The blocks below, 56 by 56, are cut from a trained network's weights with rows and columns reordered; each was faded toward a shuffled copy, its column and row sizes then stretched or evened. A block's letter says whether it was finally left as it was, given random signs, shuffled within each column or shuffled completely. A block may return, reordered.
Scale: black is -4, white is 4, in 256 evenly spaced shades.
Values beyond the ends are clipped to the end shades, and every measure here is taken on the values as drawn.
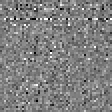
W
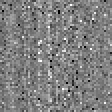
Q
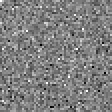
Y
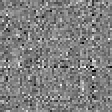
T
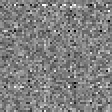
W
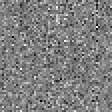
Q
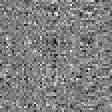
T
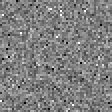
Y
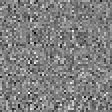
T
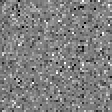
Q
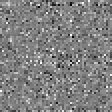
W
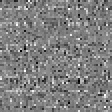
T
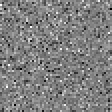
Y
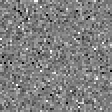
Y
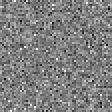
Y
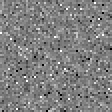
Y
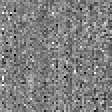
Q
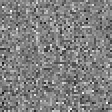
W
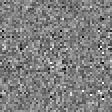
W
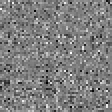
W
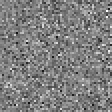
Q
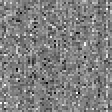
Q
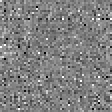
W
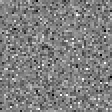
Y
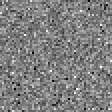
Y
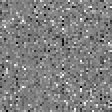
Q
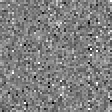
Q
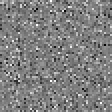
Q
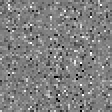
Q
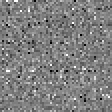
W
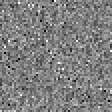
Y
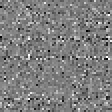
W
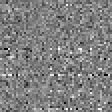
W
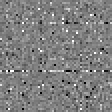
T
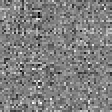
T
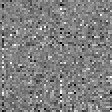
W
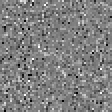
Q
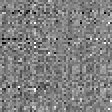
T
